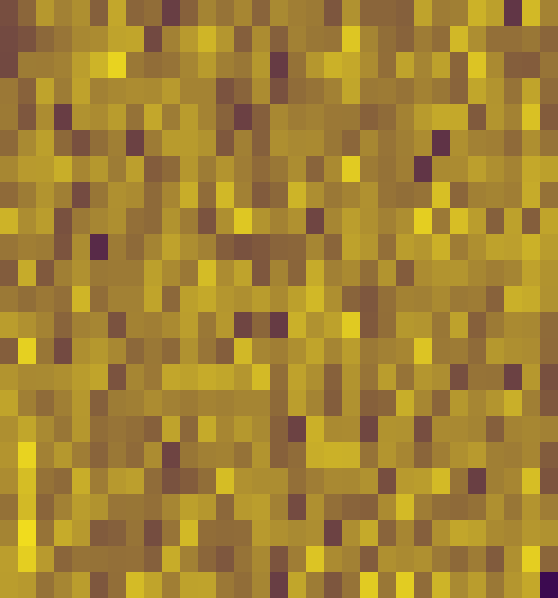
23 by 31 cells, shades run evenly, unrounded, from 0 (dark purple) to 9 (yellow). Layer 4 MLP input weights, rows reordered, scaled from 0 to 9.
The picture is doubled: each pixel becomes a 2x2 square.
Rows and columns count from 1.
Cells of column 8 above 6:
4
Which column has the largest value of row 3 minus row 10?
6
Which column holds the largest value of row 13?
20
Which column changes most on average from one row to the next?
25
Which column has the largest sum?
30
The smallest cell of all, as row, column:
23, 31
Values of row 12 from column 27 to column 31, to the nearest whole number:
5 4 7 7 6
